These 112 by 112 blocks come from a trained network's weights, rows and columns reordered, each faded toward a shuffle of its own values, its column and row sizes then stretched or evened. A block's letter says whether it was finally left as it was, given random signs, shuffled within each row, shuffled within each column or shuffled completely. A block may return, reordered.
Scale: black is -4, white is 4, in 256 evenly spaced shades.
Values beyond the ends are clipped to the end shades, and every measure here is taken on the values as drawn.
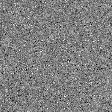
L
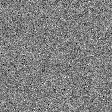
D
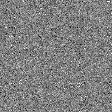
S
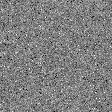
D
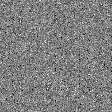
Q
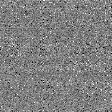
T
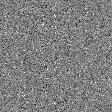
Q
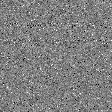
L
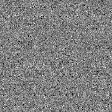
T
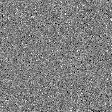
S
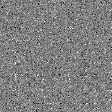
S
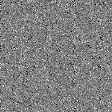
S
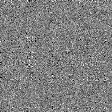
S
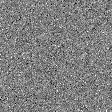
D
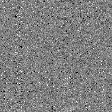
T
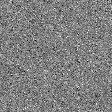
Q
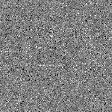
S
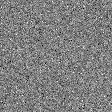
D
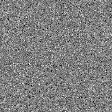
S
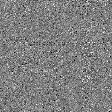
T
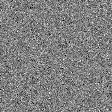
Q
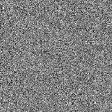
T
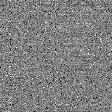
T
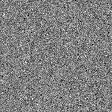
Q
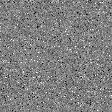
L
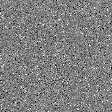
Q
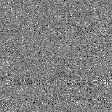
T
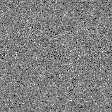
L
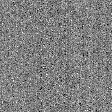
Q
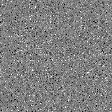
T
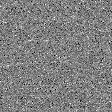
L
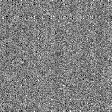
T
